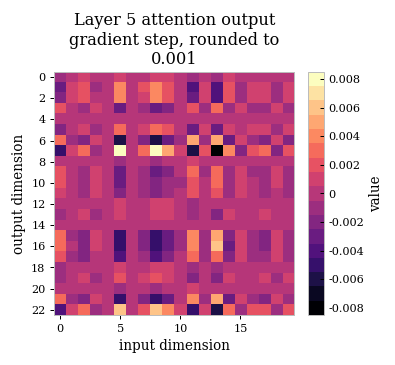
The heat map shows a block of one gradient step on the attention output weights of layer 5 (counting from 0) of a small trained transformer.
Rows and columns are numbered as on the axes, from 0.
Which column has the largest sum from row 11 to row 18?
13
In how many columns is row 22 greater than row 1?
9
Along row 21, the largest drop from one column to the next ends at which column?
14
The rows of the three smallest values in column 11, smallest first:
7, 22, 1
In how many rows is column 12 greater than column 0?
9
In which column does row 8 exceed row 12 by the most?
11
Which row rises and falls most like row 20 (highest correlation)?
8
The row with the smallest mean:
6
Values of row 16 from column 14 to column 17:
-0.003 0.001 -0.001 -0.002
